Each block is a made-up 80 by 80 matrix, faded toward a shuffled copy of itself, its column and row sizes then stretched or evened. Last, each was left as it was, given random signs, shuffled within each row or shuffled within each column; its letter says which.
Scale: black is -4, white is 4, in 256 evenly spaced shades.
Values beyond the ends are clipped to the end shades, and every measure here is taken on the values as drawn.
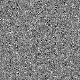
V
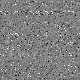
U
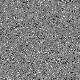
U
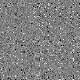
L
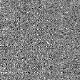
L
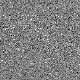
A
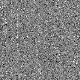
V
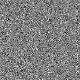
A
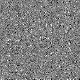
A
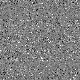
U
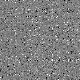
A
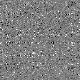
L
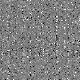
L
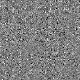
L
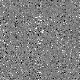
L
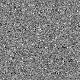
U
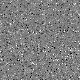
U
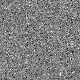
V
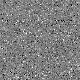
U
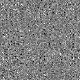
L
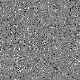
A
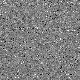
U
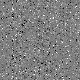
V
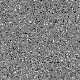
U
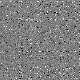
A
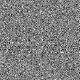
L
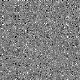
L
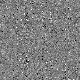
V
